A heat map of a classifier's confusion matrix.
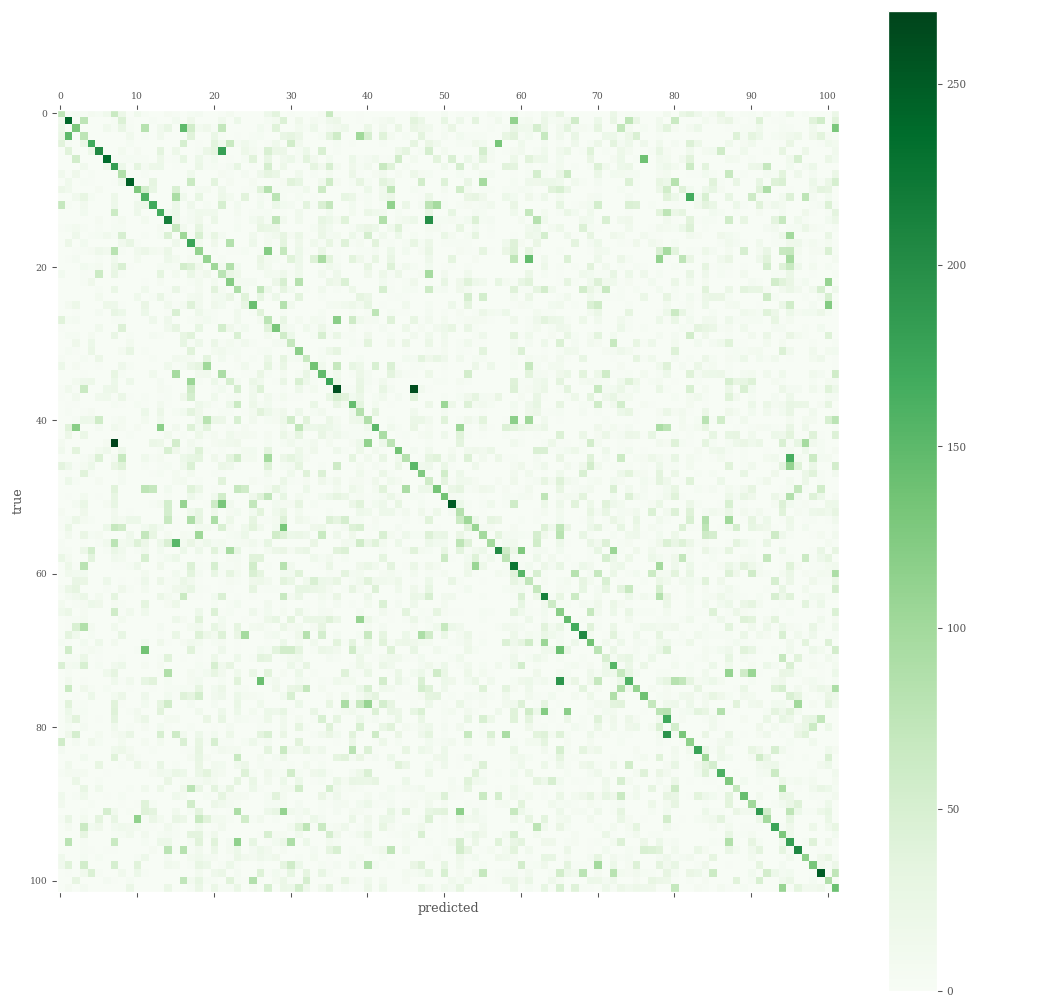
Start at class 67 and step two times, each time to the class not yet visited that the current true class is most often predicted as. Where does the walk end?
1
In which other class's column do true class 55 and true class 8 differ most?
18
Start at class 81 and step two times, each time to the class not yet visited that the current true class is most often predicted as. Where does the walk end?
99
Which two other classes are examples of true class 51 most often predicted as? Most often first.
21, 16
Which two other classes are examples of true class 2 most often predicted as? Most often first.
16, 101
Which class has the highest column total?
95
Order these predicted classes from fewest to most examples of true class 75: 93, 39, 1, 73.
39, 93, 1, 73
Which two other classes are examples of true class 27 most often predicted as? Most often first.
36, 38
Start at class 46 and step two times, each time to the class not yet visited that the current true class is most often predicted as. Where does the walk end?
23
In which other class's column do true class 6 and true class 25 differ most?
76
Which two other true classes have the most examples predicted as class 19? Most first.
33, 40
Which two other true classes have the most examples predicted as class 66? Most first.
78, 8
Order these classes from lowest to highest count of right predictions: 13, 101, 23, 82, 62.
62, 23, 82, 101, 13
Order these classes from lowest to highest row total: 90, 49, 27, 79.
90, 27, 79, 49
